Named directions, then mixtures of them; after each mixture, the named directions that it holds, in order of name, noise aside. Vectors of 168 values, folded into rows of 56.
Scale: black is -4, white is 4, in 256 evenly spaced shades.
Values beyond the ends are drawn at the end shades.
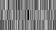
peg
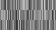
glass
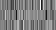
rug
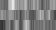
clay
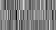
glass, rug.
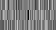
peg.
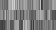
clay, rug.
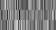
glass, peg.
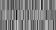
peg, rug.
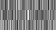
peg.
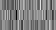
glass, rug.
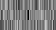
peg.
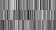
clay, peg, rug.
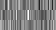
glass, peg.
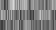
clay, glass.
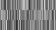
glass.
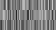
glass, peg.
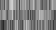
clay, peg.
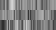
clay, peg.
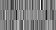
rug.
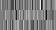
rug.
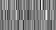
peg, rug.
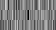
peg.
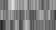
clay.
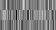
glass, peg, rug.
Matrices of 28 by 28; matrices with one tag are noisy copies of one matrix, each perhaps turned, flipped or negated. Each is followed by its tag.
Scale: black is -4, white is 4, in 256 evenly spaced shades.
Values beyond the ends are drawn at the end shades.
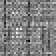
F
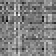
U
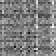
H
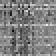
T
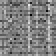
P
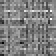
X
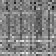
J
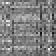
J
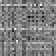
F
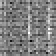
P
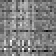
T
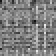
X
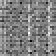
P
